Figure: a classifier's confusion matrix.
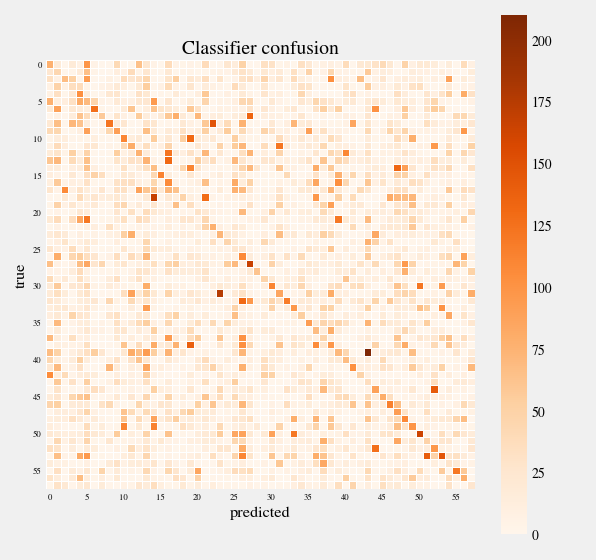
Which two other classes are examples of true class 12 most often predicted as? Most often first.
16, 40
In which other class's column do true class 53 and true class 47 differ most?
51
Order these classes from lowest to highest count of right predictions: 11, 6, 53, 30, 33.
11, 33, 30, 6, 53
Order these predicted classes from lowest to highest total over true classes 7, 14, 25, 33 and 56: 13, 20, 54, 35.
35, 54, 20, 13
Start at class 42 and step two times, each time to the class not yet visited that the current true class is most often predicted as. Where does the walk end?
5
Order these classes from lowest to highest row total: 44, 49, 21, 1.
1, 44, 49, 21
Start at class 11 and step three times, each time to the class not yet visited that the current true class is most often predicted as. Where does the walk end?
44
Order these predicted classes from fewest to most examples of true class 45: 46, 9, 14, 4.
14, 9, 46, 4
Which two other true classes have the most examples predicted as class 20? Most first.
55, 7
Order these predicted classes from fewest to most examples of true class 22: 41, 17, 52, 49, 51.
17, 52, 51, 41, 49
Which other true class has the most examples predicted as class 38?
2
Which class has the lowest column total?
28
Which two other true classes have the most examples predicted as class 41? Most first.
8, 46
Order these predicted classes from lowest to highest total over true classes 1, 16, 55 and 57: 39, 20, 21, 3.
3, 21, 20, 39
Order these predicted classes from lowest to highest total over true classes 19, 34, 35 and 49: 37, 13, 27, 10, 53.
53, 27, 13, 37, 10
